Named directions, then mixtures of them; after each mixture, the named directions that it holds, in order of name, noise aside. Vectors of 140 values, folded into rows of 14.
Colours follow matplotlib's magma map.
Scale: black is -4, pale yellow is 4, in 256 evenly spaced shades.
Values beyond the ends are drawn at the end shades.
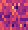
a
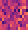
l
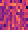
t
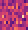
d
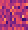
a, d, t.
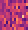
d, t.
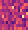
a, d, l.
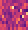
a, d, l.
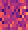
l.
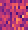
d, l, t.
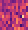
d, l, t.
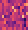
a, d.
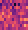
a, t.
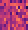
d, t.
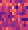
a, t.
